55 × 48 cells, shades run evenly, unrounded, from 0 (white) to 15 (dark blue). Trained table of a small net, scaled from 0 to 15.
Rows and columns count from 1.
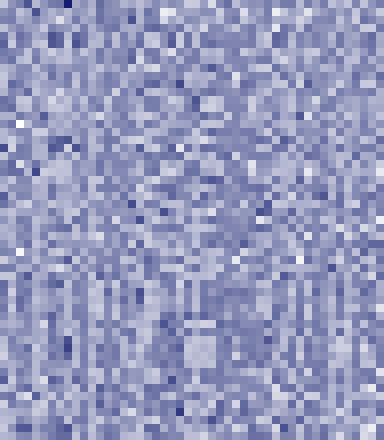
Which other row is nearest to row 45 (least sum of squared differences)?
10
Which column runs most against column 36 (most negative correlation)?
2
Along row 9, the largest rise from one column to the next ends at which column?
35
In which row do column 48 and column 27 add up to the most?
31
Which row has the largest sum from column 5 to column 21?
54
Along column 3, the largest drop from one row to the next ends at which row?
16
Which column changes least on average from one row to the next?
14
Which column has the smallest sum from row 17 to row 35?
12
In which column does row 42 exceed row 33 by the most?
38
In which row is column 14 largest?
37
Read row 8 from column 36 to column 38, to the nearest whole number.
3 5 8
